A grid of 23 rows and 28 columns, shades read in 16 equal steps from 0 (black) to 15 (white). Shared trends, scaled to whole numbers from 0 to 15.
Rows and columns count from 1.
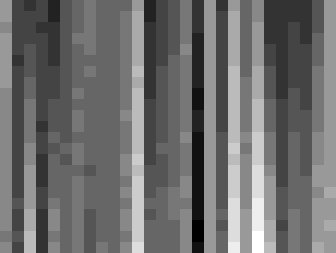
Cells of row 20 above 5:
22
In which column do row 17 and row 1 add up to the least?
17
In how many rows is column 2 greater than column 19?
1
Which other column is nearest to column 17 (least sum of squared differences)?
4
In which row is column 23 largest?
23
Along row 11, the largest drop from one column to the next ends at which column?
13
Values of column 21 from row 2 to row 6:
6 6 6 6 6
